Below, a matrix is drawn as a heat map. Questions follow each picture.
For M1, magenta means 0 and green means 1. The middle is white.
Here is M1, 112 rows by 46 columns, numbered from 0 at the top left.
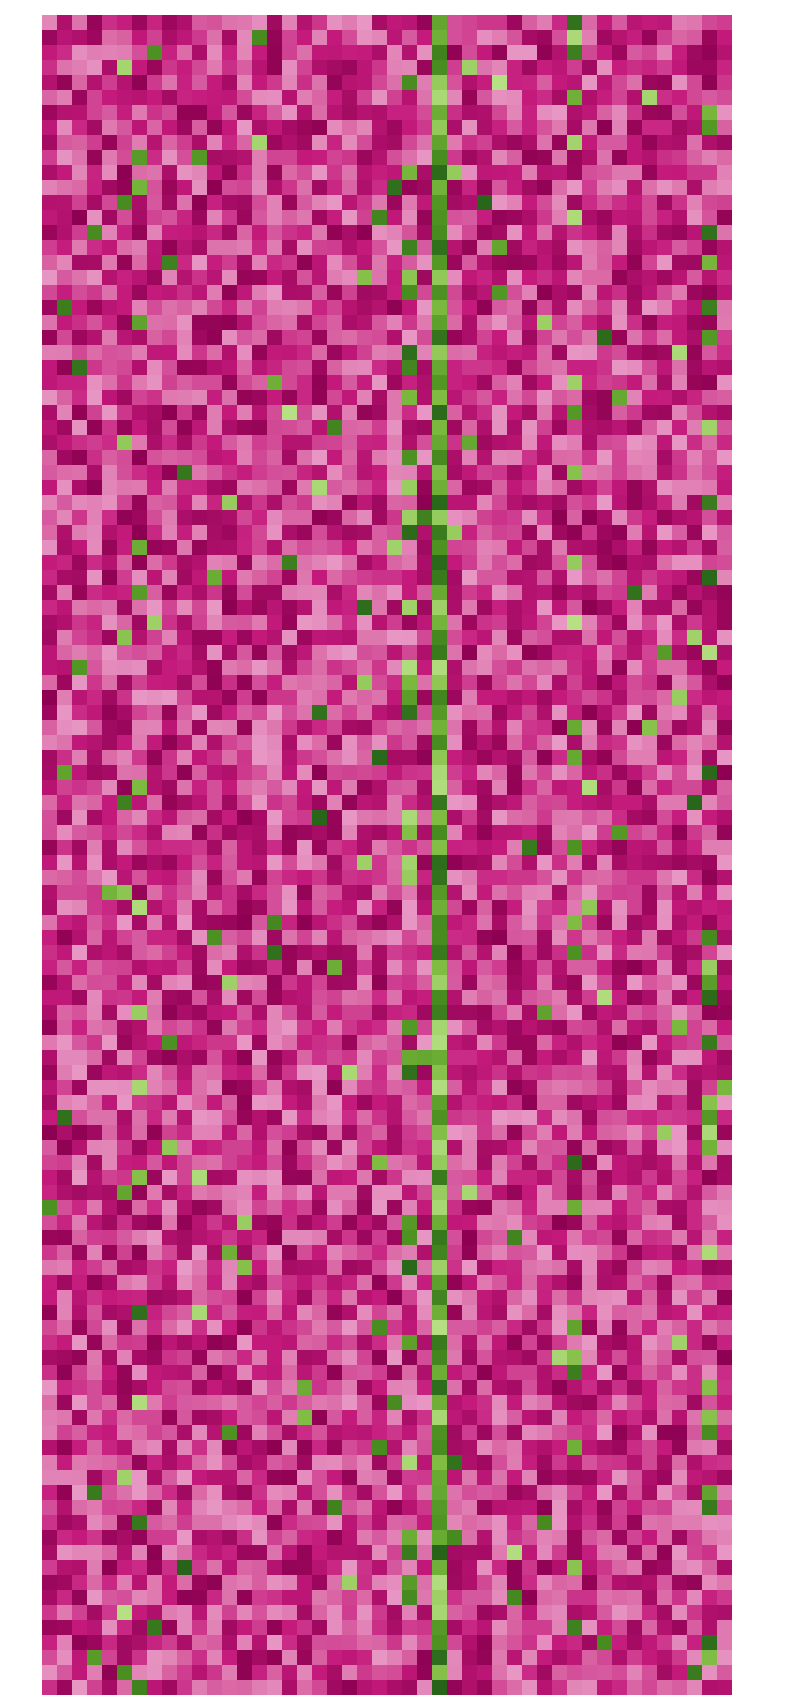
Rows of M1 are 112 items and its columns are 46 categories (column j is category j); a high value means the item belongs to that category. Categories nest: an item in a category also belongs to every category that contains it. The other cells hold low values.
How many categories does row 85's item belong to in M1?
1
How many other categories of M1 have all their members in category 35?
10
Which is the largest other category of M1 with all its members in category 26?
24
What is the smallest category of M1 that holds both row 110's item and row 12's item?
5
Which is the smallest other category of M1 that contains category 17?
44
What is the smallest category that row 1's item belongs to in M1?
14
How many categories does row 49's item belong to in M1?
3
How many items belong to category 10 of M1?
3
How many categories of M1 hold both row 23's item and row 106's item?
1
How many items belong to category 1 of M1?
3
